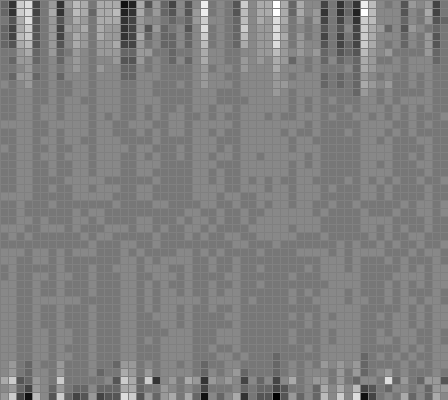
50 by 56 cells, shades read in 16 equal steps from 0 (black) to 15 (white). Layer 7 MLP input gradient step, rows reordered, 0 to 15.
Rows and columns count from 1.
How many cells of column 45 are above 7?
21
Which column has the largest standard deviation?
35
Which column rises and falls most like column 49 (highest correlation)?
19
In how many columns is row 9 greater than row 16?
13
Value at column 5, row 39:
8
